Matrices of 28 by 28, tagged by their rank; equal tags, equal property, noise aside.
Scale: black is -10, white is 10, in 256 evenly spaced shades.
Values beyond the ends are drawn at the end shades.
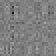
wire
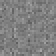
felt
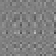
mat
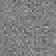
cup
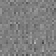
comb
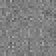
felt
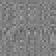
wire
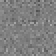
felt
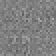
felt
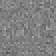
cup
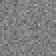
cup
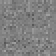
felt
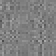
comb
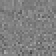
felt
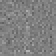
felt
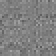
comb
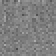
felt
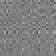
wire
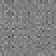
comb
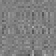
wire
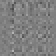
wire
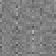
comb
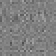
comb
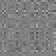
wire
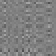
mat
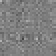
comb
